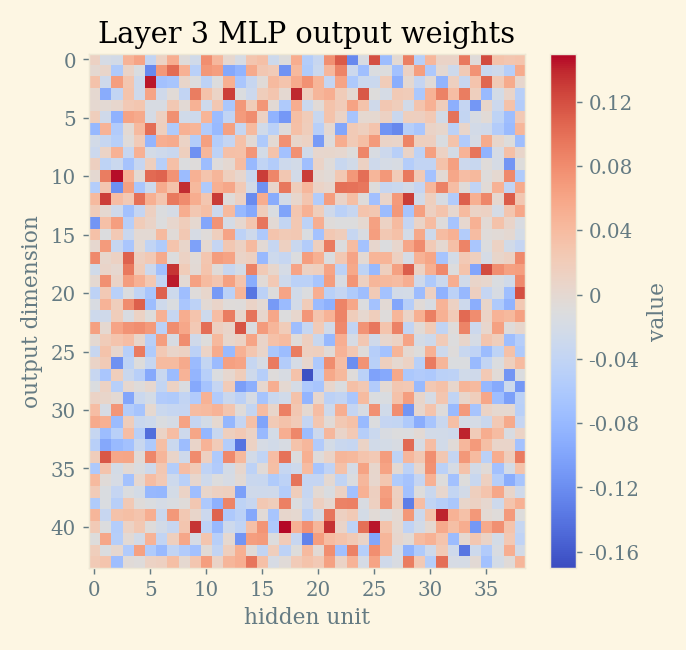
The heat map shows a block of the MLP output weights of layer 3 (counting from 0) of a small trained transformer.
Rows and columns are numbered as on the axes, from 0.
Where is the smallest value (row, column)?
27, 19
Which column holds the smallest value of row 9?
37
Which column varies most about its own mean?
28
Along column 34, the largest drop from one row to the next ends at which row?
40
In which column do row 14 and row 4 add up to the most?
15
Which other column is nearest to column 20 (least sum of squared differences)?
36
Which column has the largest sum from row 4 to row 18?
7
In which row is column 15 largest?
10
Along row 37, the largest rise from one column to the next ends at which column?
24
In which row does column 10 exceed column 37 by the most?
29
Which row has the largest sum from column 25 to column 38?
22
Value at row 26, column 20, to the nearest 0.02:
-0.06
